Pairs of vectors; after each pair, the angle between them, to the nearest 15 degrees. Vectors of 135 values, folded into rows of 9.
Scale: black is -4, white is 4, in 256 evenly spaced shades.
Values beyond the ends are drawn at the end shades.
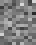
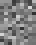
45 degrees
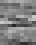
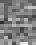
135 degrees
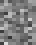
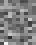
30 degrees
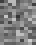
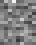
75 degrees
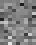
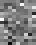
165 degrees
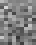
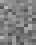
15 degrees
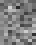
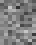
15 degrees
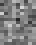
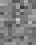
165 degrees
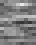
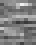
15 degrees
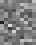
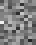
135 degrees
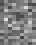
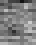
60 degrees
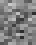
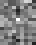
105 degrees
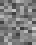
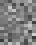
60 degrees
